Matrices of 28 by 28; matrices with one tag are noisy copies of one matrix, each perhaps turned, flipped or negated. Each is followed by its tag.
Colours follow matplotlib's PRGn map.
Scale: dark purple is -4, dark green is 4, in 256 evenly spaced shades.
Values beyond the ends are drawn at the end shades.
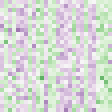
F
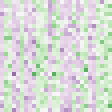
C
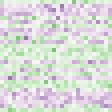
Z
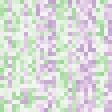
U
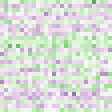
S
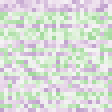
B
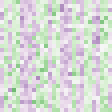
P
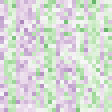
U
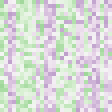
U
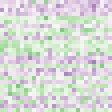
F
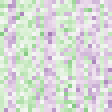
U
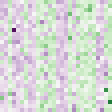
U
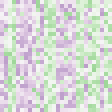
U
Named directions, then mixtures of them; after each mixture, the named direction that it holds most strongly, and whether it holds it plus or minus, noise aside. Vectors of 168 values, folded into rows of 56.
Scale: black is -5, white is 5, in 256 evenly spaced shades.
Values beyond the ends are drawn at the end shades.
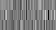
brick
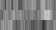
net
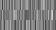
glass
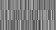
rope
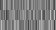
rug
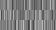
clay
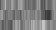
net, minus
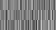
rope, plus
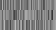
glass, minus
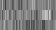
net, plus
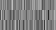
clay, minus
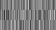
rug, plus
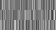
glass, minus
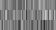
brick, plus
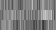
net, plus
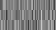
rug, plus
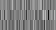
brick, plus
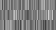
glass, plus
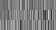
rope, minus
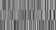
rug, minus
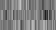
net, minus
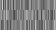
glass, minus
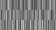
clay, plus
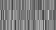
clay, plus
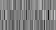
brick, plus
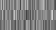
glass, plus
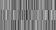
brick, plus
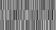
glass, minus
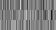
glass, minus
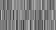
clay, minus
